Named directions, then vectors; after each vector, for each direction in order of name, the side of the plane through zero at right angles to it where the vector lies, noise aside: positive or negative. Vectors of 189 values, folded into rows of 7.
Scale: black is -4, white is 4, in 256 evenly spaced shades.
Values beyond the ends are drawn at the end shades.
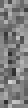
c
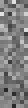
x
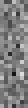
positive, positive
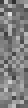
positive, negative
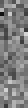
positive, negative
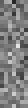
negative, negative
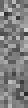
positive, positive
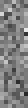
positive, positive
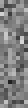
negative, positive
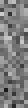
negative, positive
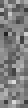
positive, negative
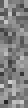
positive, negative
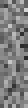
negative, negative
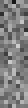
negative, negative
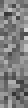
positive, positive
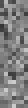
positive, negative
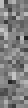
negative, positive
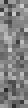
negative, positive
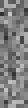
positive, negative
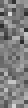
positive, negative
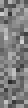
negative, positive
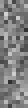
negative, negative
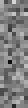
positive, positive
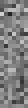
negative, positive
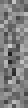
positive, positive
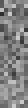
positive, negative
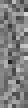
positive, positive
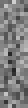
positive, positive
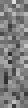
positive, positive
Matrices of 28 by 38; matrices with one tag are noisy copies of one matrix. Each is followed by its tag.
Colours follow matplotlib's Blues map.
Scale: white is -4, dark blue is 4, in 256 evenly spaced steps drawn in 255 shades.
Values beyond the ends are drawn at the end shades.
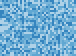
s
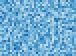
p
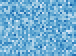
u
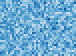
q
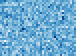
u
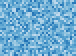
q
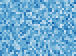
q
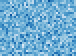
p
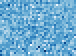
s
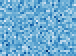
p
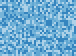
u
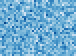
p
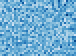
p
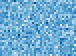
u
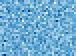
p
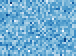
u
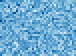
q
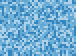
u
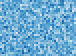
q
